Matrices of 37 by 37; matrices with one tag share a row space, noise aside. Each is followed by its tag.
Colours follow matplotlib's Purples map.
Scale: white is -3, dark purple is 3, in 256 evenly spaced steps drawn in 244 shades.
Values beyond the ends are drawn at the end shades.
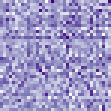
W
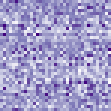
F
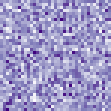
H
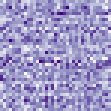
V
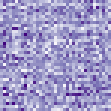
F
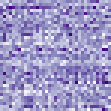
V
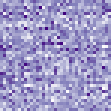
V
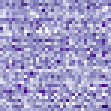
V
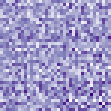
W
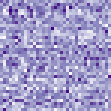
F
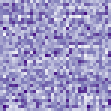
F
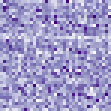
F
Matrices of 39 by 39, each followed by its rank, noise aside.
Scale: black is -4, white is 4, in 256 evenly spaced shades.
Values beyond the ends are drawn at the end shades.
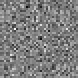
seven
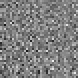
seven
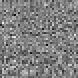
seven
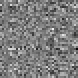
six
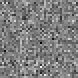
eight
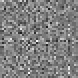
five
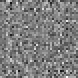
six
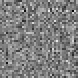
eight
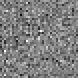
seven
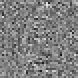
eight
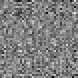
six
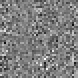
eight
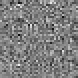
six
